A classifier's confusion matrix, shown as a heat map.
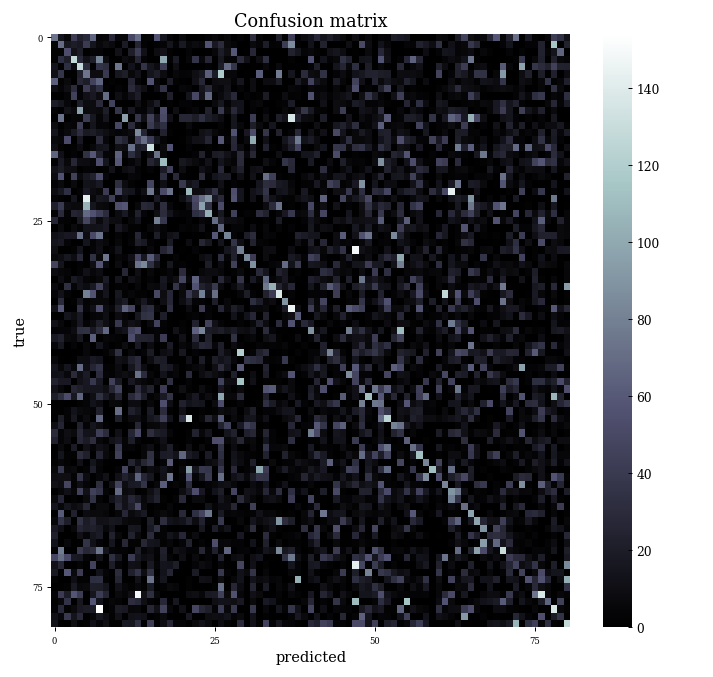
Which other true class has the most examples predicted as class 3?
76
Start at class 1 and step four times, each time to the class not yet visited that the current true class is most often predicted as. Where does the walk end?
29
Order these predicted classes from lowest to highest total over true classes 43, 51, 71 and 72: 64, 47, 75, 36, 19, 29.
19, 36, 64, 75, 29, 47
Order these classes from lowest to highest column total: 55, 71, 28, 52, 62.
71, 55, 28, 62, 52
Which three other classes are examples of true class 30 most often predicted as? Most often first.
54, 8, 15
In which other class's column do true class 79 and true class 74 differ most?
80
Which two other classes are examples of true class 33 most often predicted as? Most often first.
48, 22
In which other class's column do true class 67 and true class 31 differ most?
14
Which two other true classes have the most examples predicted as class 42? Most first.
65, 22
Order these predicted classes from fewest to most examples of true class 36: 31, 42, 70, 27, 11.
27, 11, 31, 42, 70
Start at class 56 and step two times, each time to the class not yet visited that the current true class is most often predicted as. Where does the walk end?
21
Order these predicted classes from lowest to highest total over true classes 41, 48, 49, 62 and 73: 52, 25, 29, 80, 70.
25, 29, 80, 70, 52
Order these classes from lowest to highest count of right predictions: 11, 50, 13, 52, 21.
50, 13, 11, 21, 52
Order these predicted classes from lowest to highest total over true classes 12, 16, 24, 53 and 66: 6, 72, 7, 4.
72, 7, 4, 6
